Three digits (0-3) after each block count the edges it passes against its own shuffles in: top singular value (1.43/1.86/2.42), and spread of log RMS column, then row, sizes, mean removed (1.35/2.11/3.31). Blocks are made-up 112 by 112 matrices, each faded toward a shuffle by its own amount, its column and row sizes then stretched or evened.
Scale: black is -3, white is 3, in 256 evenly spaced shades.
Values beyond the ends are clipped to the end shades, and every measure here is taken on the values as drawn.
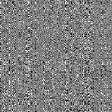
3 3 1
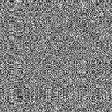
3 0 2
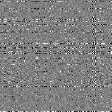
3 2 3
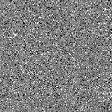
2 1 1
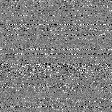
0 0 3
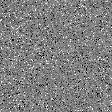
0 1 0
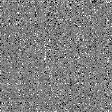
0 2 2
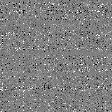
0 2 2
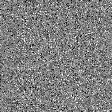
0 1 0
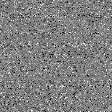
0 0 2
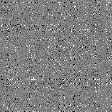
0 2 2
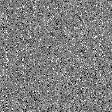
0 2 0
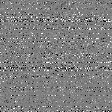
2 1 3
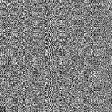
3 2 0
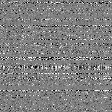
3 0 3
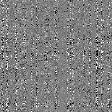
1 3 2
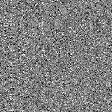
2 1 0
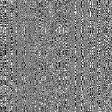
3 3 0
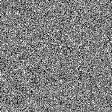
0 1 0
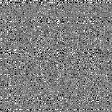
2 2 3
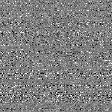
2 1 3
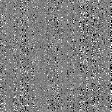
1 3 1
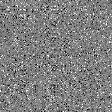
2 1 1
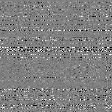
1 1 3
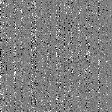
1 3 0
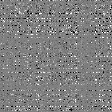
0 2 3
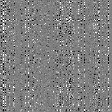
3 3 2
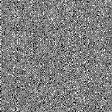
2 2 0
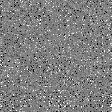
2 1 1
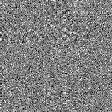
2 0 0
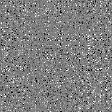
0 2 2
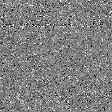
1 1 2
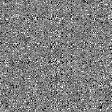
2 2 2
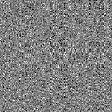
3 2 0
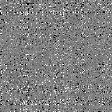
2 2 2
